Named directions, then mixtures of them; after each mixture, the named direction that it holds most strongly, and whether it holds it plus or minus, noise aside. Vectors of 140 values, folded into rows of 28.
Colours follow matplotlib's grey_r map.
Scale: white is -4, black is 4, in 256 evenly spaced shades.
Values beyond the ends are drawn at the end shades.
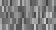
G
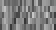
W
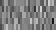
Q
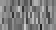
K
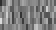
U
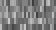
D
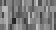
W, plus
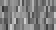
W, minus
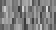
K, minus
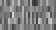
K, minus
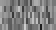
K, plus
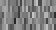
W, plus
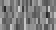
W, minus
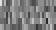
U, minus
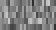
D, plus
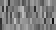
Q, plus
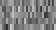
W, minus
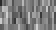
U, plus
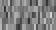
G, plus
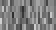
G, plus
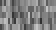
U, plus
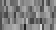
D, minus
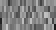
W, plus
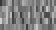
U, plus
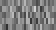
K, minus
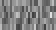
W, minus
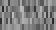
Q, plus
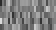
U, plus
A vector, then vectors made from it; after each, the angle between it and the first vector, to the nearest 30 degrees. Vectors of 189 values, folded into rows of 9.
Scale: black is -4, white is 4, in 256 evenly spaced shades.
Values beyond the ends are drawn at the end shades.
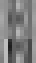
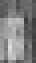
120 degrees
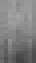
90 degrees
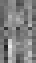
150 degrees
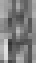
30 degrees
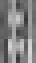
150 degrees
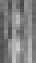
120 degrees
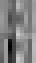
30 degrees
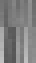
90 degrees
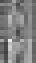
150 degrees
